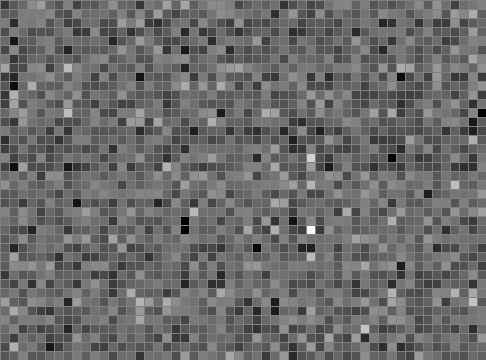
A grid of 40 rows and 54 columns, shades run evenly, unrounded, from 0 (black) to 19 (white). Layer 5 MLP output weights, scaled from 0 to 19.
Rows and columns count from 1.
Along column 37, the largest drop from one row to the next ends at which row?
12
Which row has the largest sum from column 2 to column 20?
34
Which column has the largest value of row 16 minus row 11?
46
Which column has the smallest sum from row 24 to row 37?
21
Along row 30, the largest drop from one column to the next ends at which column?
45
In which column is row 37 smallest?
8
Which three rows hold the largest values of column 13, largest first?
27, 1, 35
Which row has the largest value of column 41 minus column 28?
37
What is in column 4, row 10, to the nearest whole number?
13
